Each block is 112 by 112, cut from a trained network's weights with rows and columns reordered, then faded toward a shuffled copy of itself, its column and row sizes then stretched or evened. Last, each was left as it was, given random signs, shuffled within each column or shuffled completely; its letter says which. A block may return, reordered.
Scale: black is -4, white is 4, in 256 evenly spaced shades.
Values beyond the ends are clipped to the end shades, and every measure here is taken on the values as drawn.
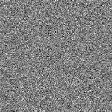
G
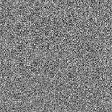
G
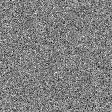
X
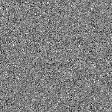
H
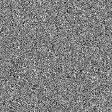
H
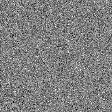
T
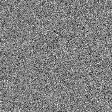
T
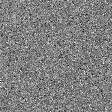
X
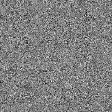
H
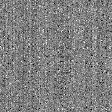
G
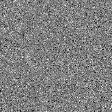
H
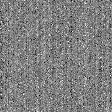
T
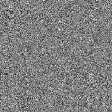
G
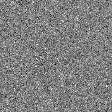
T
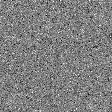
X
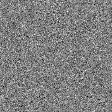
T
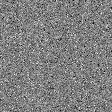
X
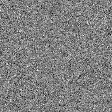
T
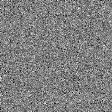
H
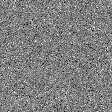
X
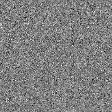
H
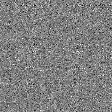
H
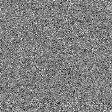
H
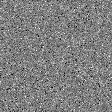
X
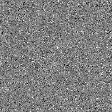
H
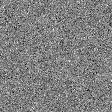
X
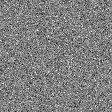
X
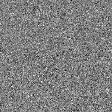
H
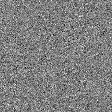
T
